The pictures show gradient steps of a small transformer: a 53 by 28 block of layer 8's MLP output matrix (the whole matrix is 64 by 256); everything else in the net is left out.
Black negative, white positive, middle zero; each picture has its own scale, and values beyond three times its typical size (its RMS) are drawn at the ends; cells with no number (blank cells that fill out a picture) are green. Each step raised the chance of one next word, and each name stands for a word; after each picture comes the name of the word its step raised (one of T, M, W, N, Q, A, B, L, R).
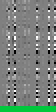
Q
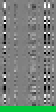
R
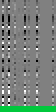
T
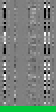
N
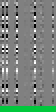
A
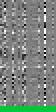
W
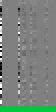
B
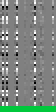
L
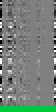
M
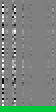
W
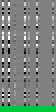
Q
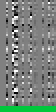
A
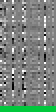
L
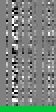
Q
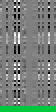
N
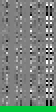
A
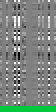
L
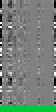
T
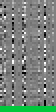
A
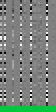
Q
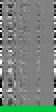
A
